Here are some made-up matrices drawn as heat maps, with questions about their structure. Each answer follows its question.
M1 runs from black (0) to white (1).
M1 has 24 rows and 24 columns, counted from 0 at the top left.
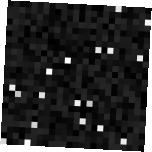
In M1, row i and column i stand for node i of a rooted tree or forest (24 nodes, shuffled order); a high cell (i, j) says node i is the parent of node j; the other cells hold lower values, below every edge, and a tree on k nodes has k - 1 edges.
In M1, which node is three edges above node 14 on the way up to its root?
22
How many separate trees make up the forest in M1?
6
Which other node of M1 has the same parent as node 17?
15
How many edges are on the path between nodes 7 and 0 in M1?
4
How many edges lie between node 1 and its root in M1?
5
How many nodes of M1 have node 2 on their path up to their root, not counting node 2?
4
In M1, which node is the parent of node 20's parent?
8
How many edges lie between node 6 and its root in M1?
3
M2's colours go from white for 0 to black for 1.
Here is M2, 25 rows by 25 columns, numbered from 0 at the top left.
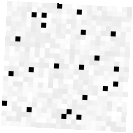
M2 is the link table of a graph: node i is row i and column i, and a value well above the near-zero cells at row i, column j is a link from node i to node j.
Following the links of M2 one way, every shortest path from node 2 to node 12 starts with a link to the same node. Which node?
node 5
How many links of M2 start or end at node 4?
1
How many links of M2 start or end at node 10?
3
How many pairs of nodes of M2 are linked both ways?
5
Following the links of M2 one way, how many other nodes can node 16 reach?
4
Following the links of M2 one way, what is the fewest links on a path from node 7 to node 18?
7
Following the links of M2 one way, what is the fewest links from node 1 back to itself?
2
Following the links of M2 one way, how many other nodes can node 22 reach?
7
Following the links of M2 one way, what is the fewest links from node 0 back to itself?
5
